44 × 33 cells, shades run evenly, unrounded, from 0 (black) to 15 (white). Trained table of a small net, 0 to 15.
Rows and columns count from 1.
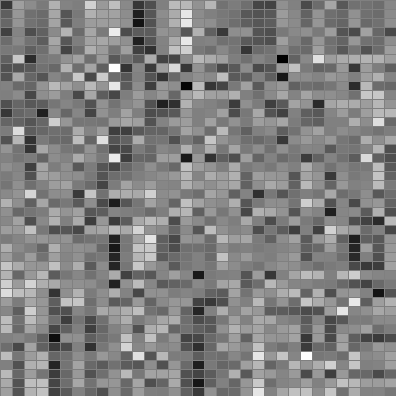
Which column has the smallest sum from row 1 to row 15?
13
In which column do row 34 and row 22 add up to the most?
3
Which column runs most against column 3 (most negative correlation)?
17
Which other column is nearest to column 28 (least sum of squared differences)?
21
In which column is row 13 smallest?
4
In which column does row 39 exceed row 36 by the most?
29
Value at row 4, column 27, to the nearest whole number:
7
